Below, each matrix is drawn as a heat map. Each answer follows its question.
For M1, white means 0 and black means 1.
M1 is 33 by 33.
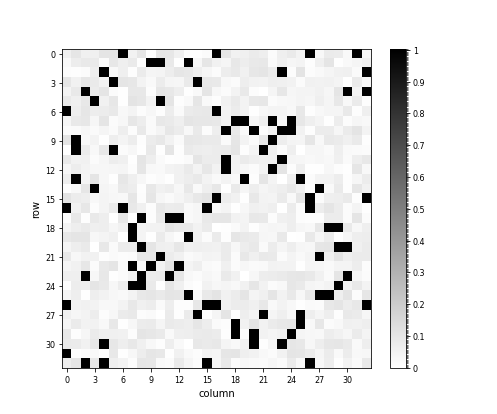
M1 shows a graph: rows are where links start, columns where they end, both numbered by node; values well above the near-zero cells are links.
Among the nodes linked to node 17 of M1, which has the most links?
node 8
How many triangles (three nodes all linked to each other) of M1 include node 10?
0
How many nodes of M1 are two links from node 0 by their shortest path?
2
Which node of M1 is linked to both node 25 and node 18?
node 28
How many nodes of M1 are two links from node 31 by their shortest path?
3
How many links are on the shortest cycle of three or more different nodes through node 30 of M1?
4
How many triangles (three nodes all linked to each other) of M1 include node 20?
0
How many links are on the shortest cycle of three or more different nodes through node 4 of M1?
3
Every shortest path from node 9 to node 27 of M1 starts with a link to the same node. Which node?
node 1
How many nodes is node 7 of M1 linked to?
4
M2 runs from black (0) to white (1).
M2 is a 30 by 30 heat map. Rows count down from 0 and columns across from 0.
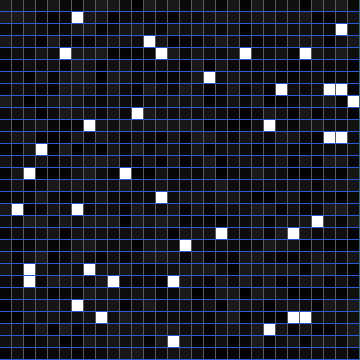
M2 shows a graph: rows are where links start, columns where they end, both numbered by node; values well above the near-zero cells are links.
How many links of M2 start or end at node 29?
1
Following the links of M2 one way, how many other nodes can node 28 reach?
9
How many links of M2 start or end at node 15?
1
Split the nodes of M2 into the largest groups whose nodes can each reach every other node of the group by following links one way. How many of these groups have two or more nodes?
3
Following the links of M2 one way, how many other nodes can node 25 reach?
3
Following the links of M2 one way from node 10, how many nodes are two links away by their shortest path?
4
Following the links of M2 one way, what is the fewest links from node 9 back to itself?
6
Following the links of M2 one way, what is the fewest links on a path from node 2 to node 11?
7
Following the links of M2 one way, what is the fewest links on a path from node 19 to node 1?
6
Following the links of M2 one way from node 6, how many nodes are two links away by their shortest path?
1
